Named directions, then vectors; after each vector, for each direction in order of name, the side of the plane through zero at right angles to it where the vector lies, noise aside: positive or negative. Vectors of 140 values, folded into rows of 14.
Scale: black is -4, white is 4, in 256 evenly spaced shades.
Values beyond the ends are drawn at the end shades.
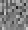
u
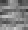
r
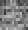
positive, negative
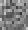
negative, positive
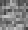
positive, negative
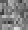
positive, positive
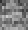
positive, negative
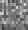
negative, negative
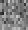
positive, positive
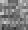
negative, negative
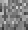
negative, negative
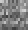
negative, negative
